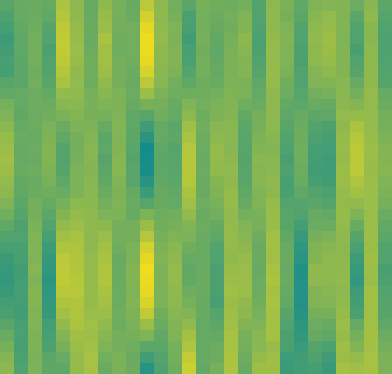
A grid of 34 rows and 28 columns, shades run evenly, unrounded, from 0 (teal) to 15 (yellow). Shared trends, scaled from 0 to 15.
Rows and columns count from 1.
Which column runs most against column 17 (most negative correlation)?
15
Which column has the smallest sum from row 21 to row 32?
22
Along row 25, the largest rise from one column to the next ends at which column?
5
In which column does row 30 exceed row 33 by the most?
11
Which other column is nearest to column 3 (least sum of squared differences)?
10
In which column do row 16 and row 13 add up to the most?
26
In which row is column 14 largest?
34
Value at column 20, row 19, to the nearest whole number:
9
